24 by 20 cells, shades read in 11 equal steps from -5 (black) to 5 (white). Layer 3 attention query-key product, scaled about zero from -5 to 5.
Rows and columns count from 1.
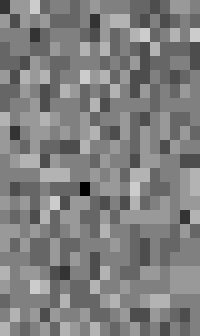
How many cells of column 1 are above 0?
11
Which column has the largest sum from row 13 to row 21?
20
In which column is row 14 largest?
14
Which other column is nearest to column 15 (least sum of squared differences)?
18
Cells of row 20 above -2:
17
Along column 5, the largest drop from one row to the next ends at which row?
7
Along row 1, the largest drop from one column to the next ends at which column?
5
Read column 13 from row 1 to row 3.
0 2 0
